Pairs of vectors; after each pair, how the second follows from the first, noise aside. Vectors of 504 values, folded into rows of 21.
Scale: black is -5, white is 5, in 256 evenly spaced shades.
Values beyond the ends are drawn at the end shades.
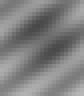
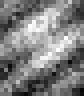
negated, scaled up.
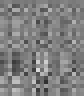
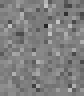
reversed, negated, partly zeroed.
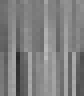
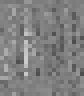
wrapped around, negated, partly zeroed.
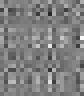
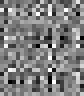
negated, scaled up.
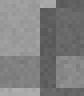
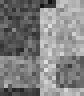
negated, scaled up.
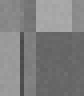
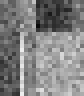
negated, scaled up.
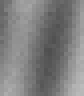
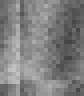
wrapped around.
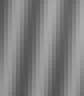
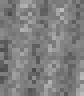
reversed, negated, partly zeroed.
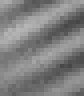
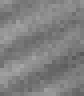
reversed, negated, shrunk.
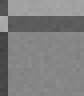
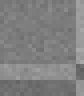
reversed, negated, shrunk.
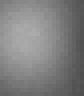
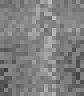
wrapped around, negated, partly zeroed.
